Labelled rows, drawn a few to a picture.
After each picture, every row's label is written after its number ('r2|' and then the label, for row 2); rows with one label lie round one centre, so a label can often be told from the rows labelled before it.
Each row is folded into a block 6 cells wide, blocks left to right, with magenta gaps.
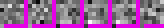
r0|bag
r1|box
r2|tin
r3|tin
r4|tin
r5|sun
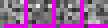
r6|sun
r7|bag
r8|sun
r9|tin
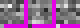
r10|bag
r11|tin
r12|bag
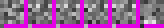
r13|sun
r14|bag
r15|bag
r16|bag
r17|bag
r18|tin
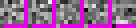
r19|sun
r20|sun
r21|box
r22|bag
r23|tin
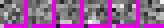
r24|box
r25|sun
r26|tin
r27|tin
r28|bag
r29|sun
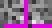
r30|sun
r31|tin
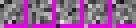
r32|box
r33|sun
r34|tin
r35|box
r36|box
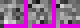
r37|tin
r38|box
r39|box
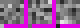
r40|bag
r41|sun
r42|tin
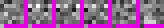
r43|box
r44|bag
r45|bag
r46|bag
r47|sun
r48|tin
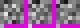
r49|box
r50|box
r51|box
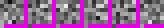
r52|box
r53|sun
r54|bag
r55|sun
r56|sun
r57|box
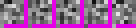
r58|box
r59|sun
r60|sun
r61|sun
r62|box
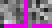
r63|tin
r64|sun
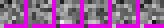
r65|box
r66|sun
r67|tin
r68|tin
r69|box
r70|box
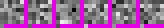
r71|sun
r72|sun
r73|tin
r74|bag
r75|box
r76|bag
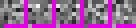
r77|sun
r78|bag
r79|bag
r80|sun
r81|box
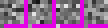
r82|sun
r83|box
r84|bag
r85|sun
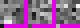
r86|tin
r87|sun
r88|bag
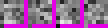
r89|tin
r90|sun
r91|tin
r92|box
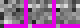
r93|tin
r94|bag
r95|bag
